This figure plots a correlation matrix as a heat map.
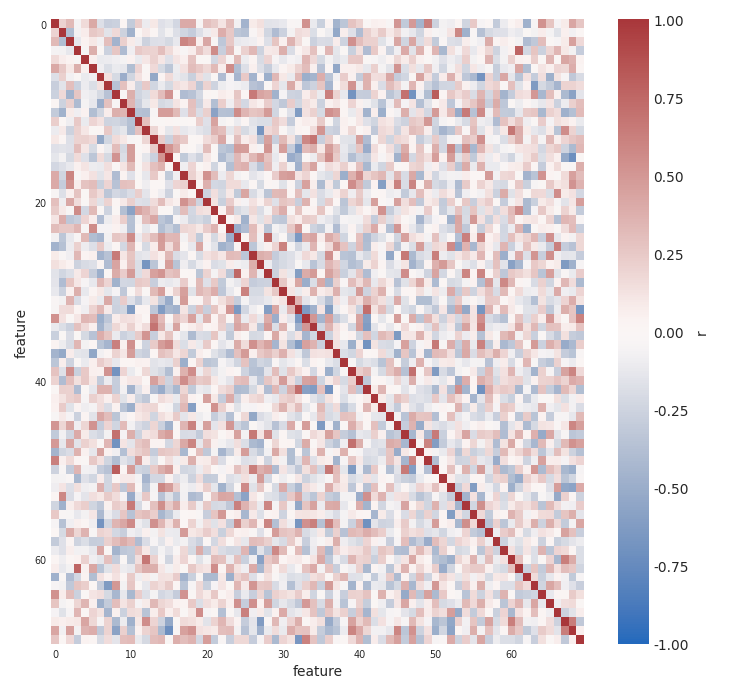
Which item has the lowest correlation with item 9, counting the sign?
6
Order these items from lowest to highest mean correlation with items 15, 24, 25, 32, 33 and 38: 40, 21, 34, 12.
21, 12, 40, 34
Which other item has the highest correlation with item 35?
12
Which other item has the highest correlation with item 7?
39
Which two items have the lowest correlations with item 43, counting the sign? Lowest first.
18, 10
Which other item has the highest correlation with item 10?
54
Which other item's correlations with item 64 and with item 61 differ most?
3
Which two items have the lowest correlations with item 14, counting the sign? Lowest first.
32, 41
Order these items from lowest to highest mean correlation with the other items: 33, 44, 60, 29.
44, 29, 60, 33
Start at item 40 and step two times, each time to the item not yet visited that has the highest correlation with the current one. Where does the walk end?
2
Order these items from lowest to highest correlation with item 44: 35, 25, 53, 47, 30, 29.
53, 30, 29, 25, 35, 47
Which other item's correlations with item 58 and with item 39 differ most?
47
